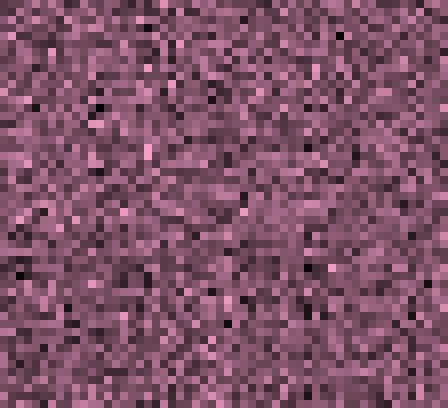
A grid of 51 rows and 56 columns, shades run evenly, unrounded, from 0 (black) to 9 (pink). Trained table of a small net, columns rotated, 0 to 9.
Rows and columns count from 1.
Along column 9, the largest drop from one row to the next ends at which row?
4
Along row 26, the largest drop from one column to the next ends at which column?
16
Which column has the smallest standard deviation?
11
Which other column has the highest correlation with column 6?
20
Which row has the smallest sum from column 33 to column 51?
45
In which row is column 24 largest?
37
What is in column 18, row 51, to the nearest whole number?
2
